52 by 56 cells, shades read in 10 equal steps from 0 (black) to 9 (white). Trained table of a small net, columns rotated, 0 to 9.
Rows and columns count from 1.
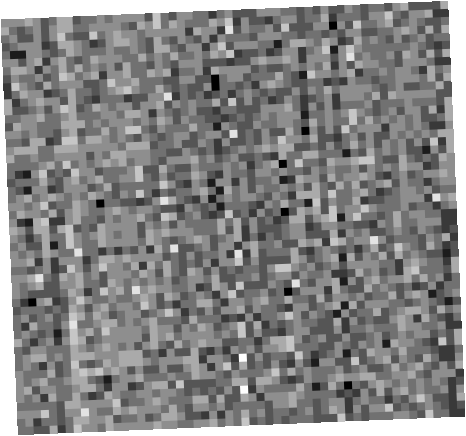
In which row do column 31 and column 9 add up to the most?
30
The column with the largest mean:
8
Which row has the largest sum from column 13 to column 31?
44
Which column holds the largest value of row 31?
29
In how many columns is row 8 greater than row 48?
24
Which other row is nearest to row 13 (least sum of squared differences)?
1
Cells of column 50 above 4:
30
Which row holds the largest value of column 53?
31
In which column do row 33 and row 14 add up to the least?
55
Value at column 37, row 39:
3
